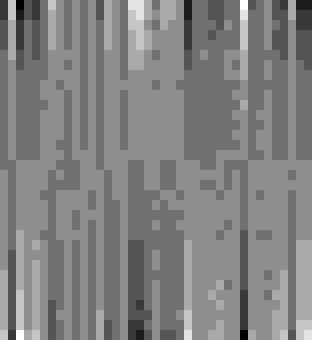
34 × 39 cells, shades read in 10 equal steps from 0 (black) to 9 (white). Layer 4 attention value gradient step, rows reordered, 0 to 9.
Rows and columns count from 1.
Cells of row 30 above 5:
9
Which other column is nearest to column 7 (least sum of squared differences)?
14
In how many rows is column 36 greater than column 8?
12
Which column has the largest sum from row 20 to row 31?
3
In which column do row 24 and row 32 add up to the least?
31
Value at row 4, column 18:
7
